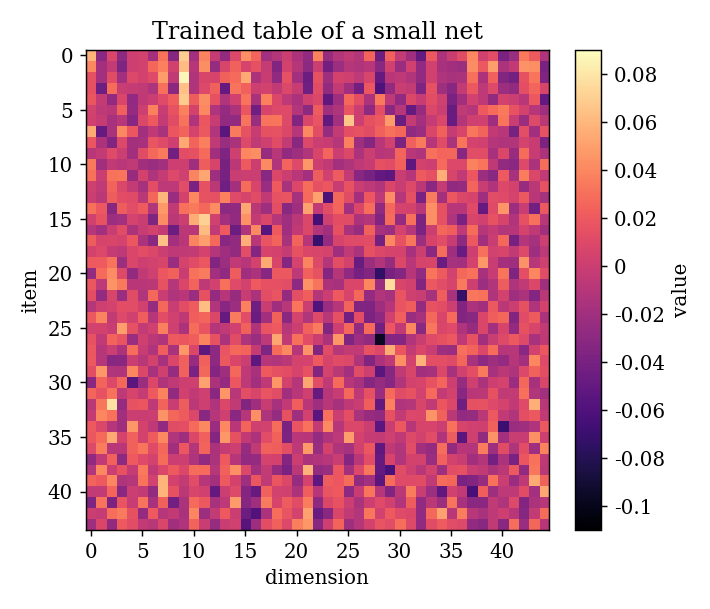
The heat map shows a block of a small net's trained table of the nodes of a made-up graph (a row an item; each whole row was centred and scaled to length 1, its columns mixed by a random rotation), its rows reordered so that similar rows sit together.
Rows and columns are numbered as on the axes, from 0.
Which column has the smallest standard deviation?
5
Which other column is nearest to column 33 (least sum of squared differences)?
10
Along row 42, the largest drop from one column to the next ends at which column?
22
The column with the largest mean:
11
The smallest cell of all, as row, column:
26, 28
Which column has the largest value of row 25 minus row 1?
3
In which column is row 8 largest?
9
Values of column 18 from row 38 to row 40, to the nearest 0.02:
-0.02 0.02 0
